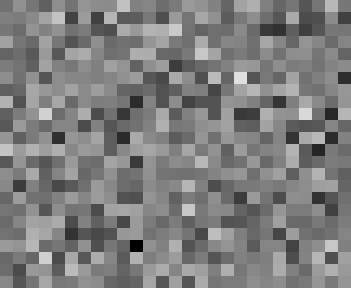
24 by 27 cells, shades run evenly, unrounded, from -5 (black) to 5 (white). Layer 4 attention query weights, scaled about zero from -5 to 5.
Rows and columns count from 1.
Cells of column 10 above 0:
8
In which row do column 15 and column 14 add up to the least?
6
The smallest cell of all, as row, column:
21, 11
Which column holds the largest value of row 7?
19
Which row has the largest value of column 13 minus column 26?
10
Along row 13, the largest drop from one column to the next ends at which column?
24
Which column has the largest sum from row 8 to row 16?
3
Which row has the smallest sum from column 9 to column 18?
9
